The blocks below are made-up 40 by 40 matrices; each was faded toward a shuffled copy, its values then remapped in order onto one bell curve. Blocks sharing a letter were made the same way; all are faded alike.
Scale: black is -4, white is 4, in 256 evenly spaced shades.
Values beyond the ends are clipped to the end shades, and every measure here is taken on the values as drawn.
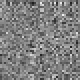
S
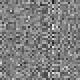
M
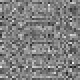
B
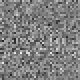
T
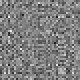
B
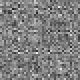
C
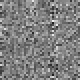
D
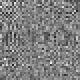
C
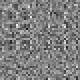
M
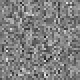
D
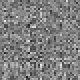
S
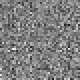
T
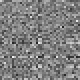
B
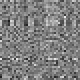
B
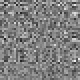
B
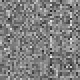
D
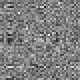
C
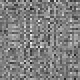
M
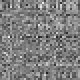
B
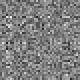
C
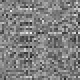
B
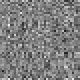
C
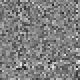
T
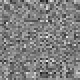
C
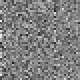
D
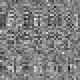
B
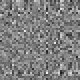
M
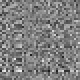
B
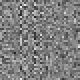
D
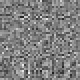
C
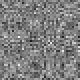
B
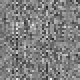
D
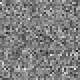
T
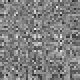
M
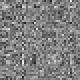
S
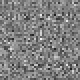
T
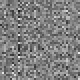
D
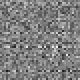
B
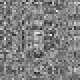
M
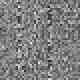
D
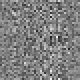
D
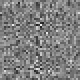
C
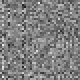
S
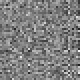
S
